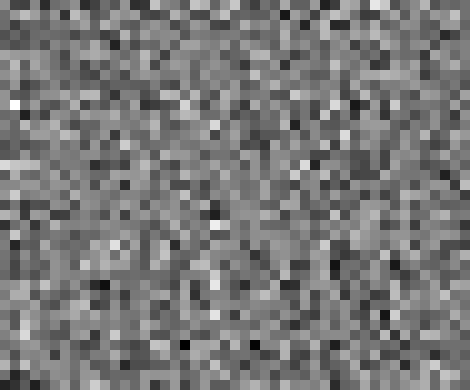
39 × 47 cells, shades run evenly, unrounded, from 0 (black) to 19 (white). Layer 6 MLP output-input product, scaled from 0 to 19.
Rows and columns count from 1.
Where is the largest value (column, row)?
2, 11
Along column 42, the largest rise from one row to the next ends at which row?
26
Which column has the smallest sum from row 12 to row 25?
39
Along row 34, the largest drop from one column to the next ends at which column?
40
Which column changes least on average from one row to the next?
14
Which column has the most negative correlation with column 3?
37
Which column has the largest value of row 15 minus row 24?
33
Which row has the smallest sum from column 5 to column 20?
9
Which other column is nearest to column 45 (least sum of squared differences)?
27
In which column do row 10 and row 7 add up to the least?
29
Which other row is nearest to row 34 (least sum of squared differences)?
31
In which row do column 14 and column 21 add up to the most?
21
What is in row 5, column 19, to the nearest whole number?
12
